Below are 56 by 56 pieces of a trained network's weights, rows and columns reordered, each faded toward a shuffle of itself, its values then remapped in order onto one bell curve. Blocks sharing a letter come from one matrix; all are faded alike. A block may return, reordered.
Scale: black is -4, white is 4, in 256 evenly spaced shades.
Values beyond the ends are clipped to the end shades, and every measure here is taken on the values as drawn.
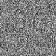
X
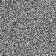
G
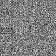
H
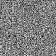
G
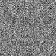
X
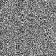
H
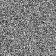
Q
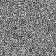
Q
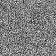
Q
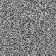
Q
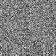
H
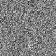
G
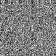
X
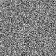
G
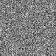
Q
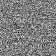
G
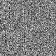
H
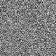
X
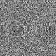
X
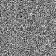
X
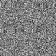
X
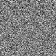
Q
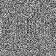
X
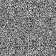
G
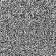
G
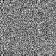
X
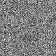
H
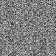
G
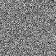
Q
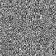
X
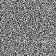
G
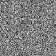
X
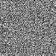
Q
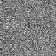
X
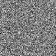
G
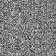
H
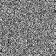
Q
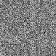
H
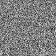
Q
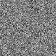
Q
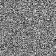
G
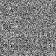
X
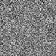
X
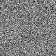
Q
